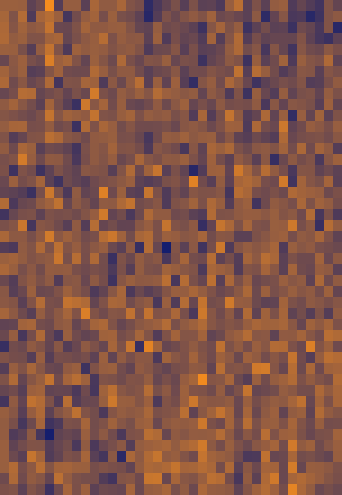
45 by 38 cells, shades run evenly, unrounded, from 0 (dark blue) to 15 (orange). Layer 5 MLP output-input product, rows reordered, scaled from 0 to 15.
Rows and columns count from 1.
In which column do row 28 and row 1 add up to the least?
18
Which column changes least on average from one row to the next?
34
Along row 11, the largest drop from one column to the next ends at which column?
33
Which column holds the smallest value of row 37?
1
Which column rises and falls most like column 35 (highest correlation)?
17
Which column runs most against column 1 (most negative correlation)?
35
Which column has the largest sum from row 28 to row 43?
23
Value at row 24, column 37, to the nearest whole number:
6
